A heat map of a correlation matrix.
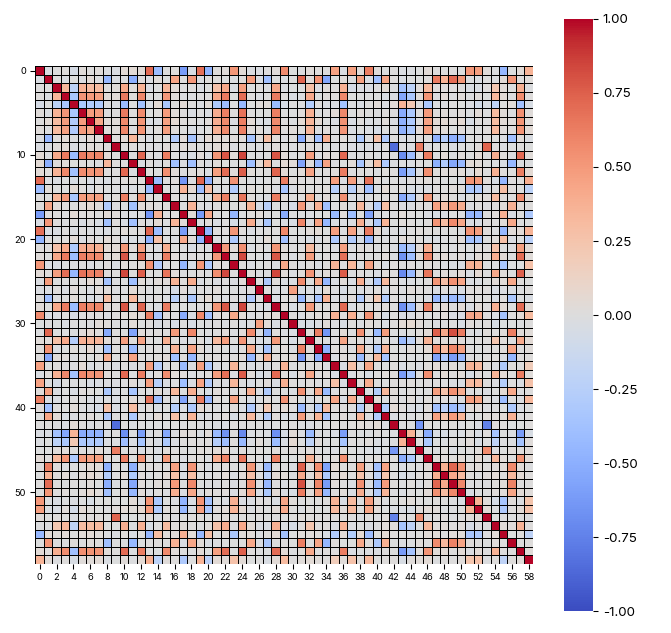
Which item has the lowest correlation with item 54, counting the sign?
43
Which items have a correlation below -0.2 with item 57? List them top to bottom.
4, 43, 44
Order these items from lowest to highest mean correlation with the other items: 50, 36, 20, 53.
20, 53, 50, 36
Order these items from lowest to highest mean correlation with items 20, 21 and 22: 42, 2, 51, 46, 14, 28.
51, 42, 14, 2, 46, 28
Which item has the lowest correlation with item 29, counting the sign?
17
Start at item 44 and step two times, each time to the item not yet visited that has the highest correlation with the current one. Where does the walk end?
4
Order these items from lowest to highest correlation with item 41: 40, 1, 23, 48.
40, 23, 48, 1
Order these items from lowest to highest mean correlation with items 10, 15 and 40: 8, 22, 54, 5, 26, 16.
16, 26, 8, 54, 5, 22
